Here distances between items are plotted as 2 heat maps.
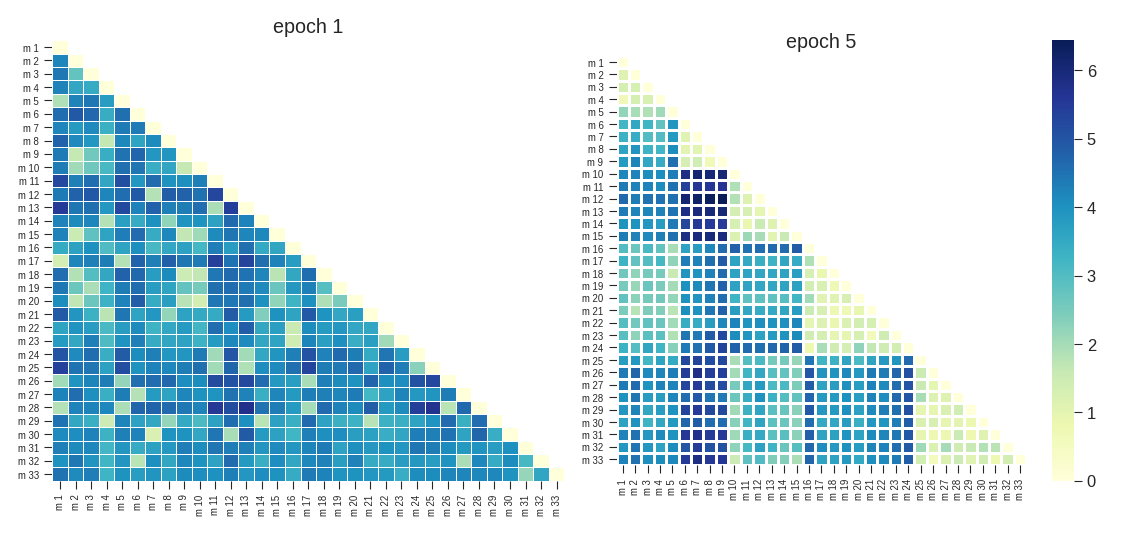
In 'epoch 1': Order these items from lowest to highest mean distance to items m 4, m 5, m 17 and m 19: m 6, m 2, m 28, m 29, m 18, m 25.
m 28, m 29, m 2, m 18, m 6, m 25
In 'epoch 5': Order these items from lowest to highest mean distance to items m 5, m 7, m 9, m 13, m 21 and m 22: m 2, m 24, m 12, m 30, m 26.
m 2, m 24, m 30, m 12, m 26
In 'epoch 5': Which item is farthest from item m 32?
m 7
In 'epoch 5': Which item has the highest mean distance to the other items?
m 9
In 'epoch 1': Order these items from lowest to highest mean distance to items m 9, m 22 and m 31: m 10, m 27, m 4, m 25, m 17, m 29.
m 10, m 4, m 29, m 27, m 17, m 25
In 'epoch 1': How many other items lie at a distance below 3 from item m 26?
4
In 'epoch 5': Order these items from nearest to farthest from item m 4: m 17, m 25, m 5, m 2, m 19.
m 2, m 5, m 19, m 17, m 25
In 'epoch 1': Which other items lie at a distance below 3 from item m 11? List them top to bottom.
m 13, m 24, m 25
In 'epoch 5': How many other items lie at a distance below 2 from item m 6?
3
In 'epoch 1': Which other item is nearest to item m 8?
m 4
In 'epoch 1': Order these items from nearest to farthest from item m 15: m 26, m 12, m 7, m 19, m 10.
m 10, m 19, m 7, m 26, m 12
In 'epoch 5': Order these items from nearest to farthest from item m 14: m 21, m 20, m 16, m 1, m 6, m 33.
m 33, m 20, m 21, m 1, m 16, m 6
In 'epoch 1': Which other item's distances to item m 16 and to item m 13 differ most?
m 22
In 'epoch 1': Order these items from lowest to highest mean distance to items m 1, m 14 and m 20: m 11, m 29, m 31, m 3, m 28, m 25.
m 29, m 28, m 3, m 31, m 11, m 25
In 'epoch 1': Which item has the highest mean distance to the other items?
m 12
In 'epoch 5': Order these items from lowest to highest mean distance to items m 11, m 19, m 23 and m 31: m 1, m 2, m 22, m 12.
m 22, m 12, m 2, m 1
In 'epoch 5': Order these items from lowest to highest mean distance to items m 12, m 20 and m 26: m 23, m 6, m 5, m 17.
m 17, m 23, m 5, m 6
